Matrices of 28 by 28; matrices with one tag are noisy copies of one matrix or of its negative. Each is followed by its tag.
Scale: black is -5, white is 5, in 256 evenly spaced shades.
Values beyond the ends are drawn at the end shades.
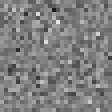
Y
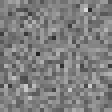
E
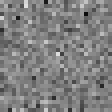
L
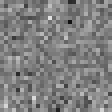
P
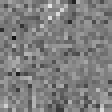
P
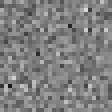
E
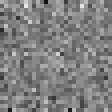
L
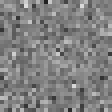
L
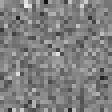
L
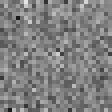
L
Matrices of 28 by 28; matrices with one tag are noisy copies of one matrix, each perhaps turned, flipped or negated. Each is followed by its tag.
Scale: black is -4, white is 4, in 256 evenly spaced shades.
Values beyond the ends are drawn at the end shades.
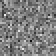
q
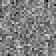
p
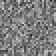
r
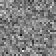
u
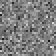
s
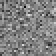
q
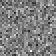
s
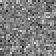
r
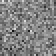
q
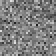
u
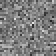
r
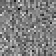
u
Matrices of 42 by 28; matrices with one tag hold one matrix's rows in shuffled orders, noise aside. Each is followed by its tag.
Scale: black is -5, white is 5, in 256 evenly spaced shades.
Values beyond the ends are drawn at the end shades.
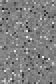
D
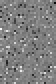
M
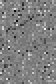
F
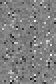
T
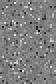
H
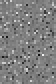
D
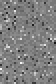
M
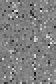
T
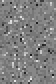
H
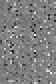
T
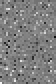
M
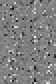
T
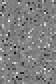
F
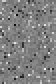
F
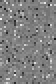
M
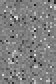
T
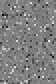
D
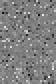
D
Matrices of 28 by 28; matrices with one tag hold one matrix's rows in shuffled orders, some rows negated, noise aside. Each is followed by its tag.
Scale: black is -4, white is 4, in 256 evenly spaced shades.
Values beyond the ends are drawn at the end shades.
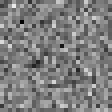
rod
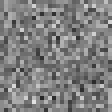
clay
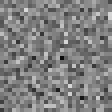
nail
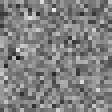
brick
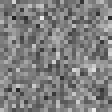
clay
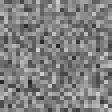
brick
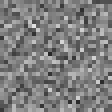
nail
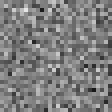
clay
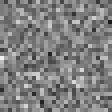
brick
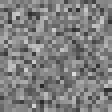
rod
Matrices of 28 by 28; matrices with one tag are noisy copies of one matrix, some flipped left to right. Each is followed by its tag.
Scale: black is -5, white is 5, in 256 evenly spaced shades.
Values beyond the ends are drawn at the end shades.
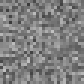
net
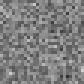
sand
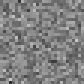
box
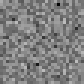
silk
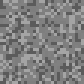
sand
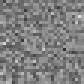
net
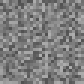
box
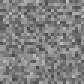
sand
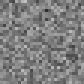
box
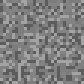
sand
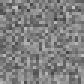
net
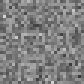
sand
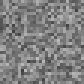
sand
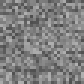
net
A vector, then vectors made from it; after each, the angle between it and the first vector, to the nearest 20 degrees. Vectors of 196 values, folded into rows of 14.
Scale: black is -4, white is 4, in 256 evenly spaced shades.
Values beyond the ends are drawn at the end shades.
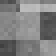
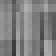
60 degrees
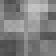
40 degrees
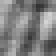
120 degrees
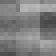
40 degrees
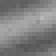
80 degrees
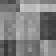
20 degrees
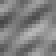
100 degrees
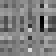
80 degrees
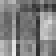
140 degrees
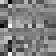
80 degrees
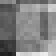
60 degrees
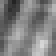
80 degrees
